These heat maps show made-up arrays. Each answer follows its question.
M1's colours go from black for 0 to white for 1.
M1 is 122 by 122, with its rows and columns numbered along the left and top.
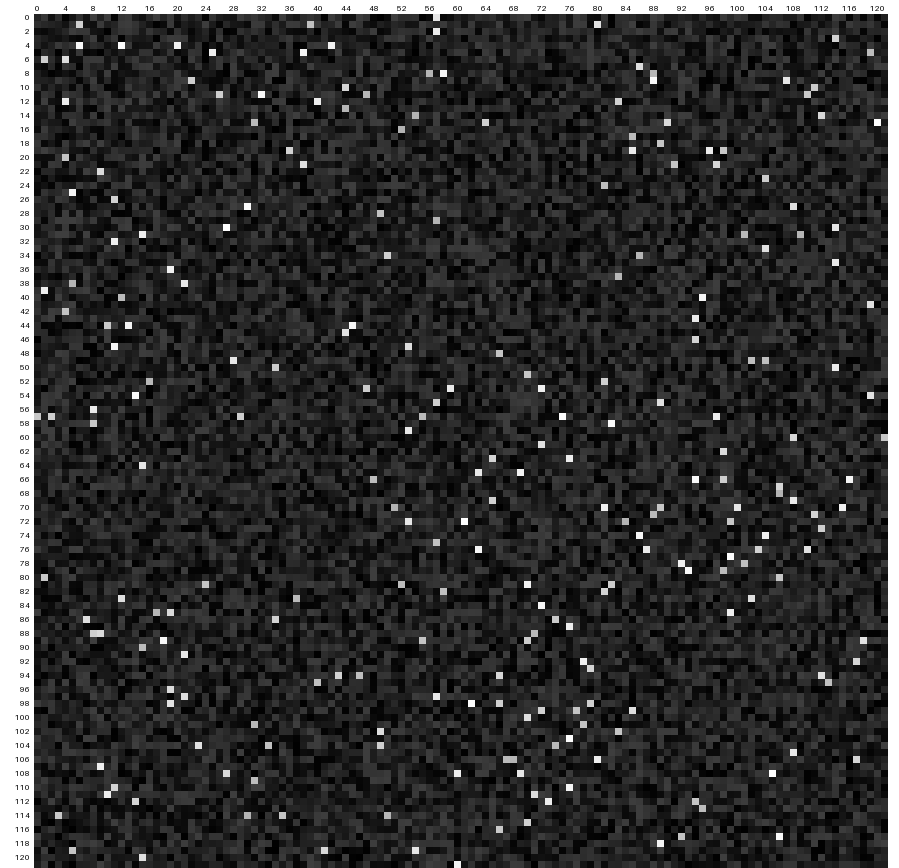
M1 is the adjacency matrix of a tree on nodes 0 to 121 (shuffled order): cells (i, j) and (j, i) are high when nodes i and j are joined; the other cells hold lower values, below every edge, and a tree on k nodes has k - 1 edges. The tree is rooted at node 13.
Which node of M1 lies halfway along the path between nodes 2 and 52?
89
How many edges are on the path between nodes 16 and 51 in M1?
4
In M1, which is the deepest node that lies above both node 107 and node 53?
88
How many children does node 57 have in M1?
5
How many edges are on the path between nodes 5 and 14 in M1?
3
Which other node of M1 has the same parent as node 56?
58
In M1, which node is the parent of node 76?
110
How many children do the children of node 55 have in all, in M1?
5
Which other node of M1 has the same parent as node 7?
74
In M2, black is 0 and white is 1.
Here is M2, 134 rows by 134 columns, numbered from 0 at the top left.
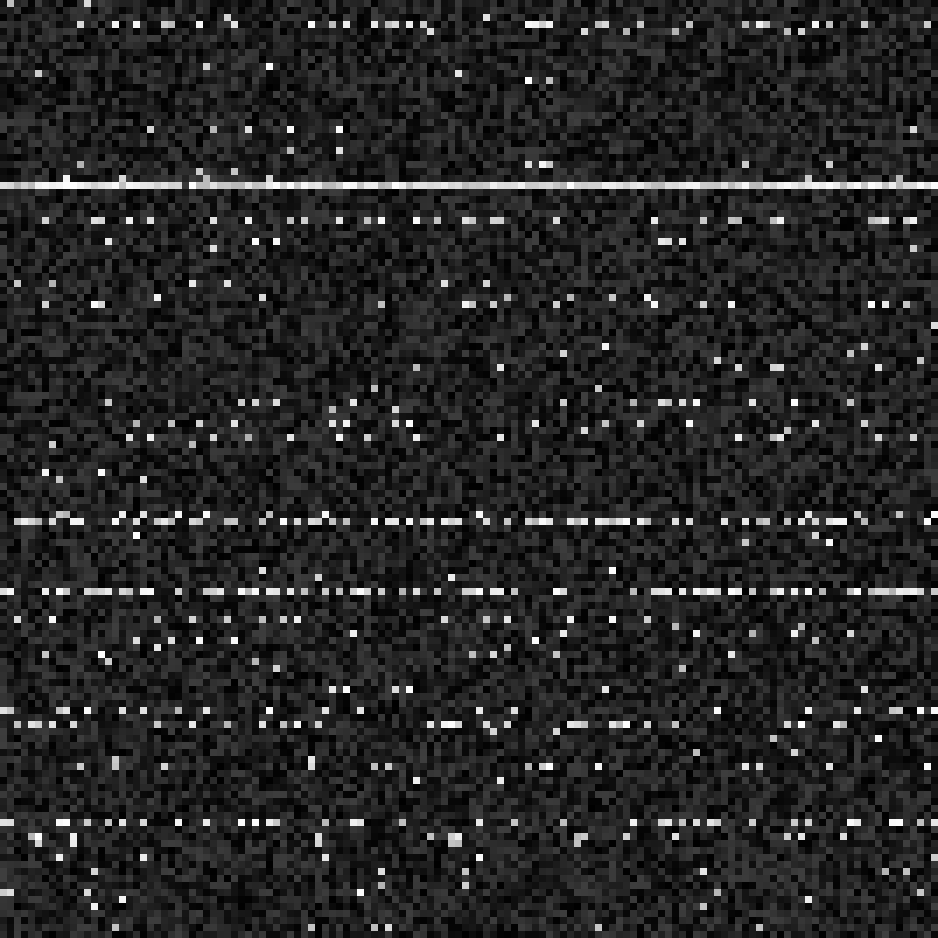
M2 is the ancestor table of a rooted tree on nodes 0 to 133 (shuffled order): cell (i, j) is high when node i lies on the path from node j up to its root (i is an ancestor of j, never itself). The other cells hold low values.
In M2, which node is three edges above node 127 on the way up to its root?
84
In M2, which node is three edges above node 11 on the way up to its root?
3
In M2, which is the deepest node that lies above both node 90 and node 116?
26
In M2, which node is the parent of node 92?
42
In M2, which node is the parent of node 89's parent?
119
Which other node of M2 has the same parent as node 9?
128
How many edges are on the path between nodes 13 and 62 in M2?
5
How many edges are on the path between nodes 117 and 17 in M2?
5
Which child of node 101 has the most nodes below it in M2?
73
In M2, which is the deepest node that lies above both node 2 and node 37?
88
